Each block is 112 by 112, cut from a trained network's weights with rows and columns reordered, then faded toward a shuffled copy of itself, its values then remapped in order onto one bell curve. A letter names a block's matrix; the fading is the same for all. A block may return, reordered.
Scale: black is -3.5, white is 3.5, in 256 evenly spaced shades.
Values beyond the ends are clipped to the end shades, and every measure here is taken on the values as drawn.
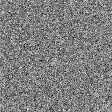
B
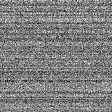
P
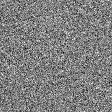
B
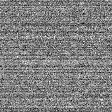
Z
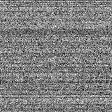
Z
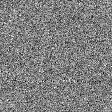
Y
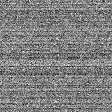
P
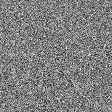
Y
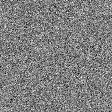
B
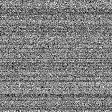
Z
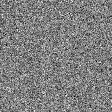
B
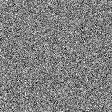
B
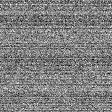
P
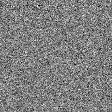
Y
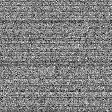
Z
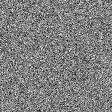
B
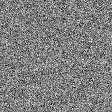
B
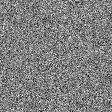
B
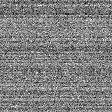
P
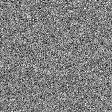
Y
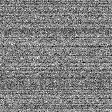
Z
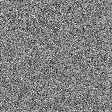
B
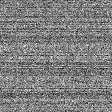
P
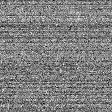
Z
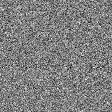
Y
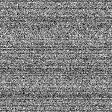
Z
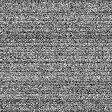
Z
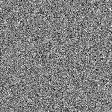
B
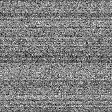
Z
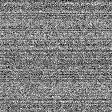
P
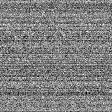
P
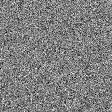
B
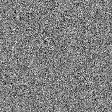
Y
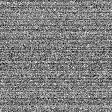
P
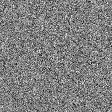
B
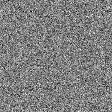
Y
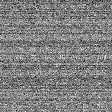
Z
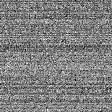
Z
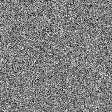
B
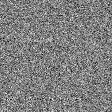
Y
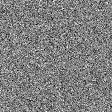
B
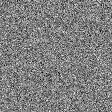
B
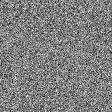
B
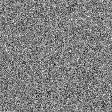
B
